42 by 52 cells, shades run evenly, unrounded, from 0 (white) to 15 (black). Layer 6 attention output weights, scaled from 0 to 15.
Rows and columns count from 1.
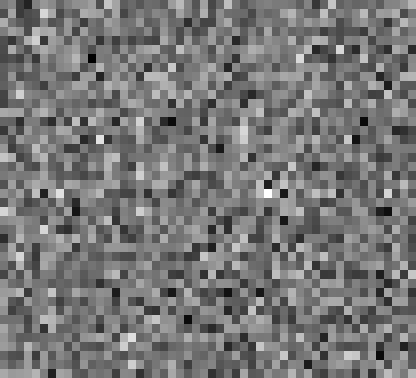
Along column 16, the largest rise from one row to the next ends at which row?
40
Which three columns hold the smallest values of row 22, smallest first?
34, 8, 49
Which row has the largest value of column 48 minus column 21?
9
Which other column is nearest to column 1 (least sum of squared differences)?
42
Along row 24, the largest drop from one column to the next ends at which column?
50
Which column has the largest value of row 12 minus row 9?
52
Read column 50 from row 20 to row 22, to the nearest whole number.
12 8 11
